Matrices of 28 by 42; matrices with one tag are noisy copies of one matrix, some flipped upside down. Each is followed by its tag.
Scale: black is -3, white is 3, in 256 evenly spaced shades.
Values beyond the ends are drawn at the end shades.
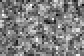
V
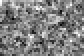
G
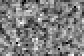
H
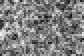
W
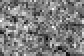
W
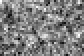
G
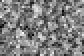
H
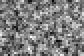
V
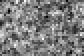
W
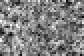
W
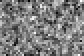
V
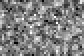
V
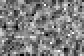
V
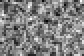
V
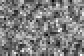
V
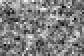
G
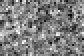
W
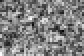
G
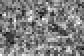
G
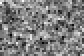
G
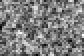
H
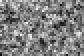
G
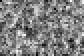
H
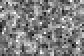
H
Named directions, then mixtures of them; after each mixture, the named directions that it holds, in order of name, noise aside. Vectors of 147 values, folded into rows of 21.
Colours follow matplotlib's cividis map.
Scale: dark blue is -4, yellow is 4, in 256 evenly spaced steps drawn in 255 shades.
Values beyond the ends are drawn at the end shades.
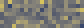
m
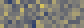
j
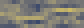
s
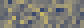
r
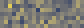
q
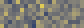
j.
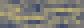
s.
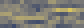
s.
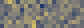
j.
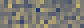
q.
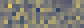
q.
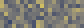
j, m.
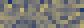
j, m.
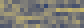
m, s.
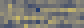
q, s.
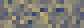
r.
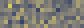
q.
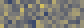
j.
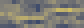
s.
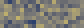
j, s.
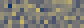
q.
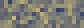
r.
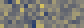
j.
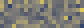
m.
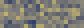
j, s.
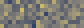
j.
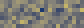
m, r.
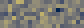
q, r.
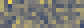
m, r.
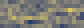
r, s.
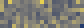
m, q.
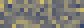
m.
